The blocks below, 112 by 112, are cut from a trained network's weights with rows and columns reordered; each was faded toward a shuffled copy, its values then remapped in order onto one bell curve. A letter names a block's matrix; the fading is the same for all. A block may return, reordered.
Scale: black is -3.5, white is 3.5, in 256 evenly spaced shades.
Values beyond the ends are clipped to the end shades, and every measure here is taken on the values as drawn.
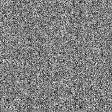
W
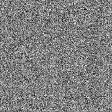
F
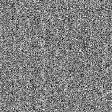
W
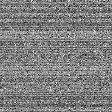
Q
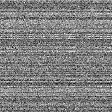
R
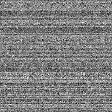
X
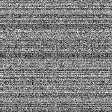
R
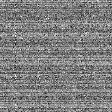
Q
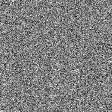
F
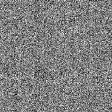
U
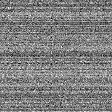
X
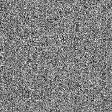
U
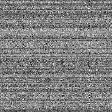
Q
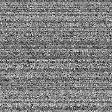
Q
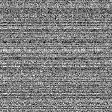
R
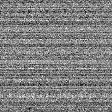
R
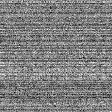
R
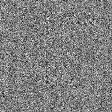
U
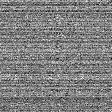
X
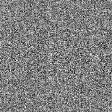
W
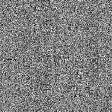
U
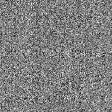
W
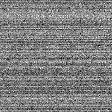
R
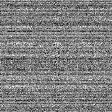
X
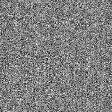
U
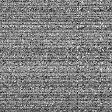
Q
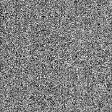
W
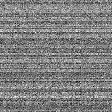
R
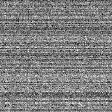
R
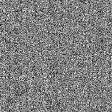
W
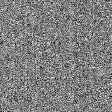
W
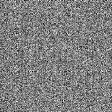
W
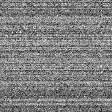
X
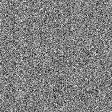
F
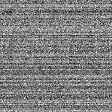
X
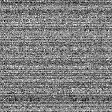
X
